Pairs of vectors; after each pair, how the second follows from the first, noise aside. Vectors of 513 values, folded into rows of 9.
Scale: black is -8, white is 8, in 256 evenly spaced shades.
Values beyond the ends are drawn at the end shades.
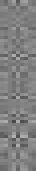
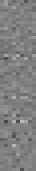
negated, partly zeroed.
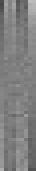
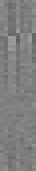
wrapped around, shrunk.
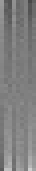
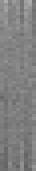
reversed, shrunk.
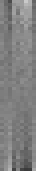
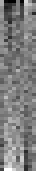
reversed, scaled up.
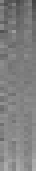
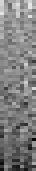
reversed, scaled up.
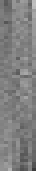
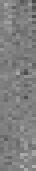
negated, partly zeroed.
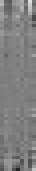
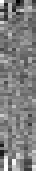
reversed, scaled up.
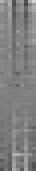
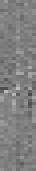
wrapped around, partly zeroed.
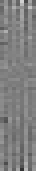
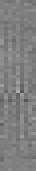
wrapped around, negated, shrunk.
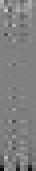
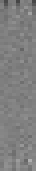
reversed, shrunk.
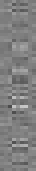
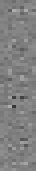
negated, partly zeroed.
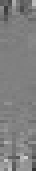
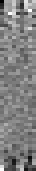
reversed, scaled up.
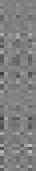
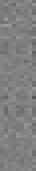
reversed, shrunk.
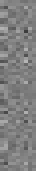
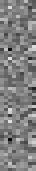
reversed, scaled up.
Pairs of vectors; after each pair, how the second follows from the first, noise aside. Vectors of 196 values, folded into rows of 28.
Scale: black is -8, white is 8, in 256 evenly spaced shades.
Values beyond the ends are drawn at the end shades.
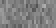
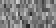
wrapped around, negated, scaled up.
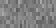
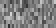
wrapped around, negated, scaled up.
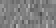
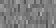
sign-scrambled.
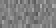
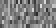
scaled up.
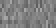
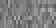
reversed.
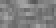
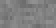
negated, shrunk.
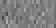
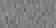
negated, shrunk.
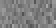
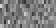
reversed, scaled up.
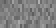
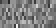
reversed, scaled up.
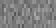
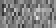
scaled up.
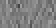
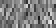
wrapped around, negated, scaled up.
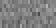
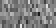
scaled up.
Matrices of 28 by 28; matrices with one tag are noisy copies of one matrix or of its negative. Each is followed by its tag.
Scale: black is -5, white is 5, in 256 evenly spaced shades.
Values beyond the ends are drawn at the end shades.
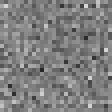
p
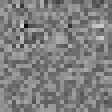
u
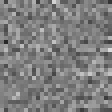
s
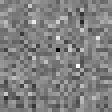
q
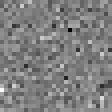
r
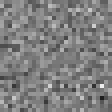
r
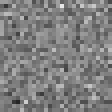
p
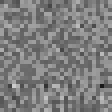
r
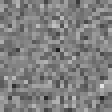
r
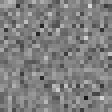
r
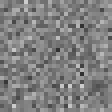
q
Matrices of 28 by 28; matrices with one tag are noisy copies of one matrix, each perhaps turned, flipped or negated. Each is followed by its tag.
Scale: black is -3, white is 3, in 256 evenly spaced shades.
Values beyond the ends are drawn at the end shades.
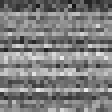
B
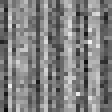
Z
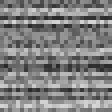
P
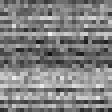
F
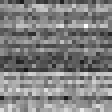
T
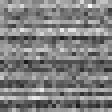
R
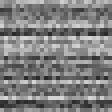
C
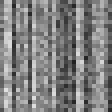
C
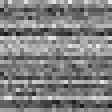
C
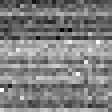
T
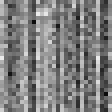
C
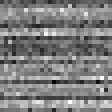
C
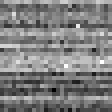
T
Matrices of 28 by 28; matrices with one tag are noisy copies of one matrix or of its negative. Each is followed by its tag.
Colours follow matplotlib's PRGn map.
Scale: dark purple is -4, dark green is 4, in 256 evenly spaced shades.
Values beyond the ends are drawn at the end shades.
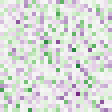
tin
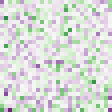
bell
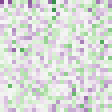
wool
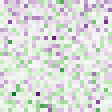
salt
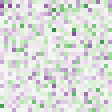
wool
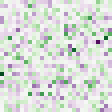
tin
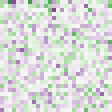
wool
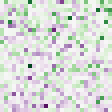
salt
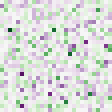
tin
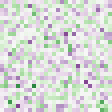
tin
